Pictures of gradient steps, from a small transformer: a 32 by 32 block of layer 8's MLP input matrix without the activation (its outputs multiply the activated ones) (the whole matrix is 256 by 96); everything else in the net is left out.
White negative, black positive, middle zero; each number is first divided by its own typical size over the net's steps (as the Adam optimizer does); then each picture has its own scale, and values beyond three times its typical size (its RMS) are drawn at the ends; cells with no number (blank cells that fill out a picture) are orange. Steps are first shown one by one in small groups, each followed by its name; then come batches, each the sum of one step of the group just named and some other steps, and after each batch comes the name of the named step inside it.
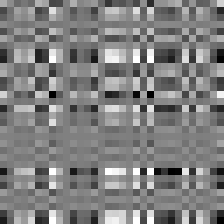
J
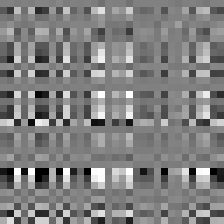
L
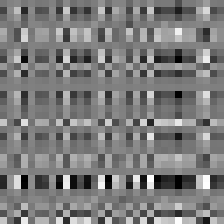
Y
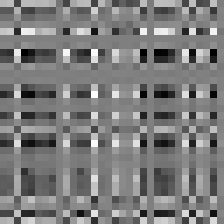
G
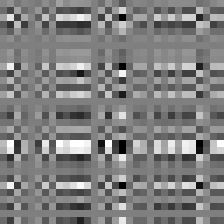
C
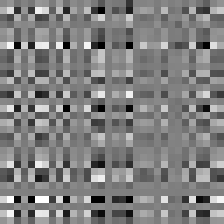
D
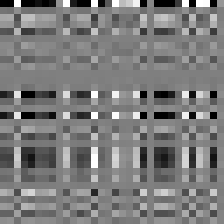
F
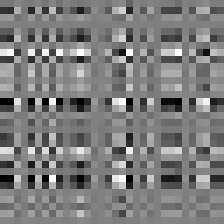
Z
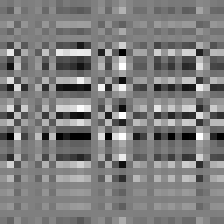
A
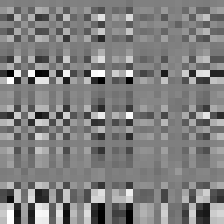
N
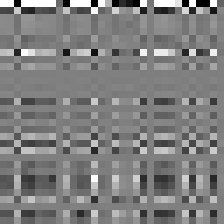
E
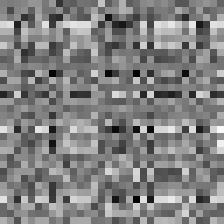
G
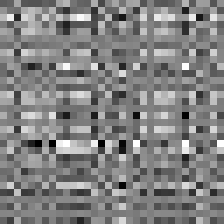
C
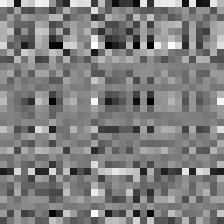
E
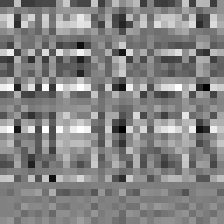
F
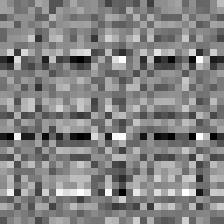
A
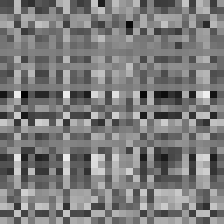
F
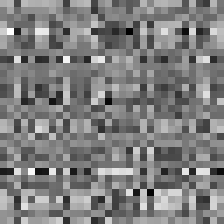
D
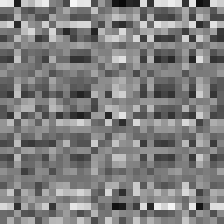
G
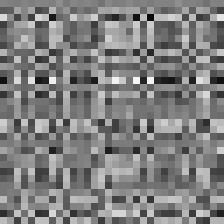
L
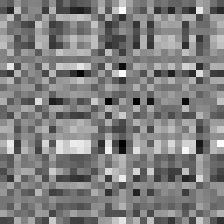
C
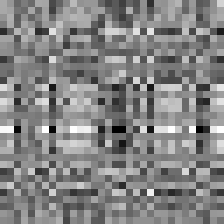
C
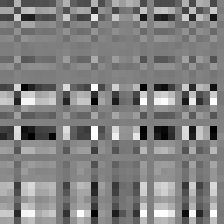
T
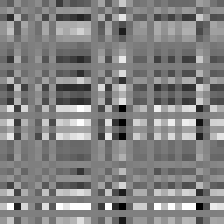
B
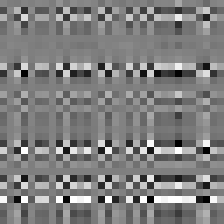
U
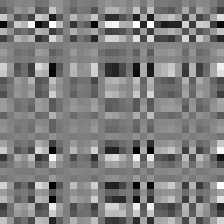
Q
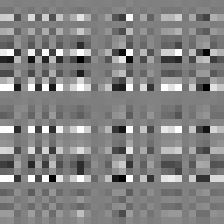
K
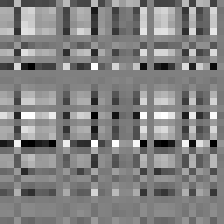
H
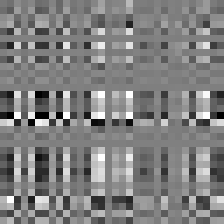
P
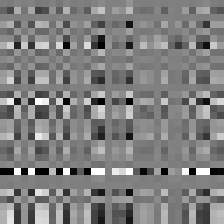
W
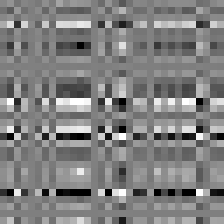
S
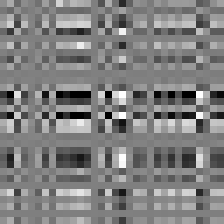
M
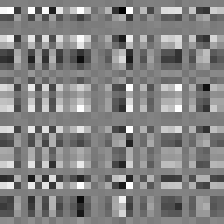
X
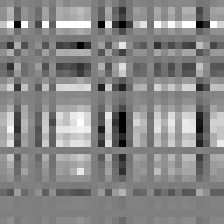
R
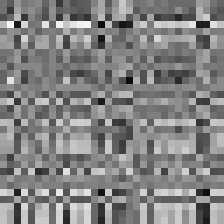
W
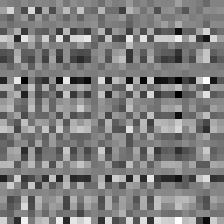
X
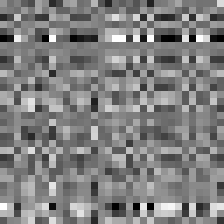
T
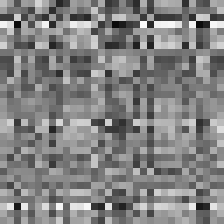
B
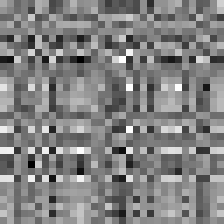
K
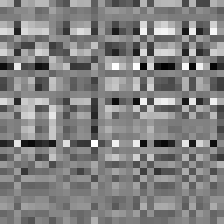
H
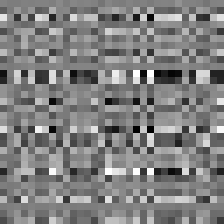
U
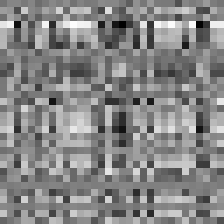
R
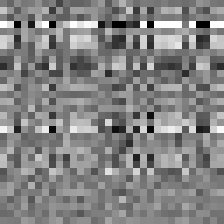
X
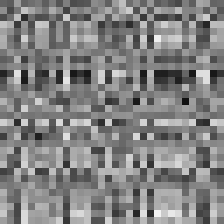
T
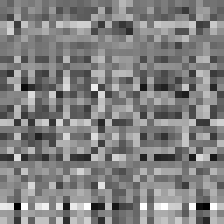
T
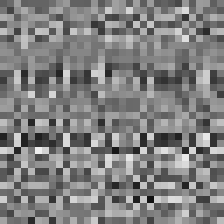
Q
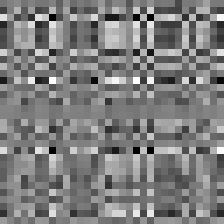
Q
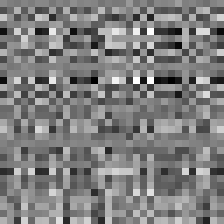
W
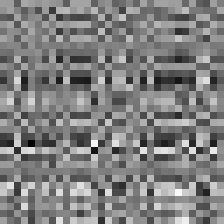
X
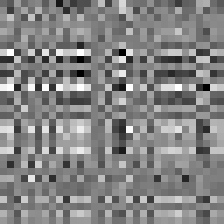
K
